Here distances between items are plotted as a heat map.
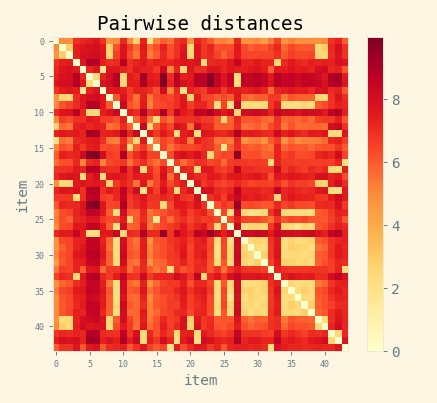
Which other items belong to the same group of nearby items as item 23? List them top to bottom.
16
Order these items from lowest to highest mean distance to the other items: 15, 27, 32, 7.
15, 32, 7, 27
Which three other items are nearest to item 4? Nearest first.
7, 19, 17
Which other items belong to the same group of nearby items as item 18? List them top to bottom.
13, 21, 41, 42
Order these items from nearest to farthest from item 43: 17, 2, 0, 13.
17, 0, 2, 13
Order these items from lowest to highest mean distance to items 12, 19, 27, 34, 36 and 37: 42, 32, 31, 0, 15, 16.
31, 0, 15, 32, 16, 42
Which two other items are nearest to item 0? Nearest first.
14, 12
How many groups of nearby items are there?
10
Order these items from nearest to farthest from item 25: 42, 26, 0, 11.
11, 0, 26, 42
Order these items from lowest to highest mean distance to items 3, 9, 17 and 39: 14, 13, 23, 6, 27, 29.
29, 14, 23, 13, 27, 6
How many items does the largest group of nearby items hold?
12
